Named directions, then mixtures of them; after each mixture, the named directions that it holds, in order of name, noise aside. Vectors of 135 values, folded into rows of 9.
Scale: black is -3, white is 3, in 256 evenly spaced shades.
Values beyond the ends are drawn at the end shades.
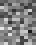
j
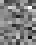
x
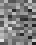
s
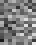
s.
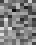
j, s, x.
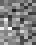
j, s.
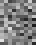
s.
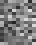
s.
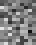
j.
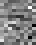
s, x.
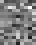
x.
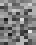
j.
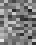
s.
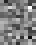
j, x.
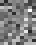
j, s, x.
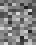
j.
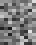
j.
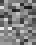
j, s, x.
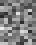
j.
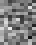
j, s, x.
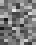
j, s, x.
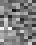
j, s.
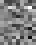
x.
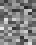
j.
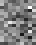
j, s, x.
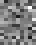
x.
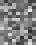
j, x.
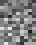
j.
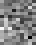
j, s, x.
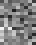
j, s.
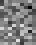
j, x.
